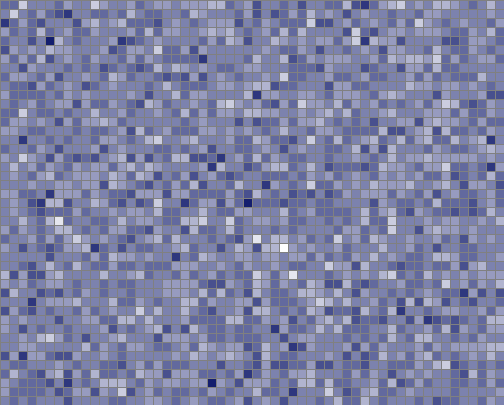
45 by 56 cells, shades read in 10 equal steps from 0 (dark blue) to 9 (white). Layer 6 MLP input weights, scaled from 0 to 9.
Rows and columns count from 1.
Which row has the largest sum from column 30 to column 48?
28
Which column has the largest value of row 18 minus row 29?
20
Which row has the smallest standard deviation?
45
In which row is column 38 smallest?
32
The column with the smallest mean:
33
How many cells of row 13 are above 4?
23
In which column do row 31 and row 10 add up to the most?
29
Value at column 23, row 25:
7
